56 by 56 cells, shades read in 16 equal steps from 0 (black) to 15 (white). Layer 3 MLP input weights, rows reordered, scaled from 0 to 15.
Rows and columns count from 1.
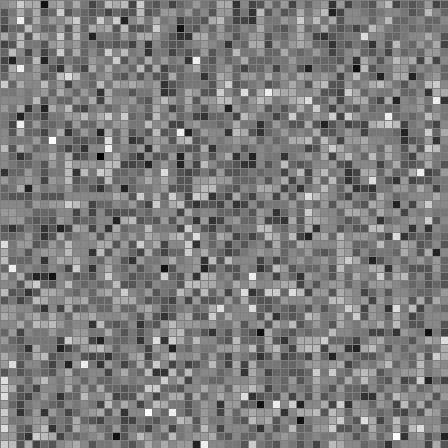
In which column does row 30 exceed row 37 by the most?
25
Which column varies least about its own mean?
17
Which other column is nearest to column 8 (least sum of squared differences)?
45
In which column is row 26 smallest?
50
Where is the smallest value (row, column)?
20, 13
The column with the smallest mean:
6
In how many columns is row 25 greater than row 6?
31
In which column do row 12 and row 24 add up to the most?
34
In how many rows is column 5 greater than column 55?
24
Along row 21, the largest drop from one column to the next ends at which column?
16
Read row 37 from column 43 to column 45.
10 9 8
